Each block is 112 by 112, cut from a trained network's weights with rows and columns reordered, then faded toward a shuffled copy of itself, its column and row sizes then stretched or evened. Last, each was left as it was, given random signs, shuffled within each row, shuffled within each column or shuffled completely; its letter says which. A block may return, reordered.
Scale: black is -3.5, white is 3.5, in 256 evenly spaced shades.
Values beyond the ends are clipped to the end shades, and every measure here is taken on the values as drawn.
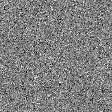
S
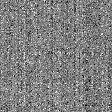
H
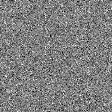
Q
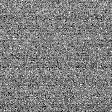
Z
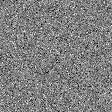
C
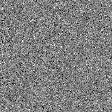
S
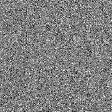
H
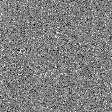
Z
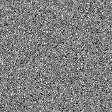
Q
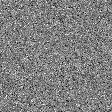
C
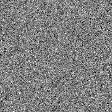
S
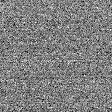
Z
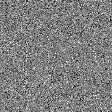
Q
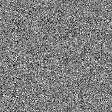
Q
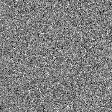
S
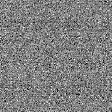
H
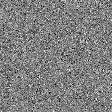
Z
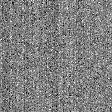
H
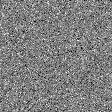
C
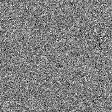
S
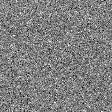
S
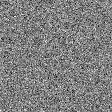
C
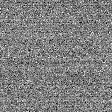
Z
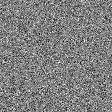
Z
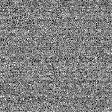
H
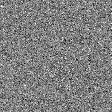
S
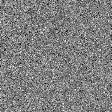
S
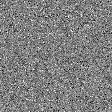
Z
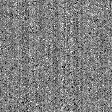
S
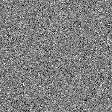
S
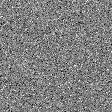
C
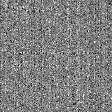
H
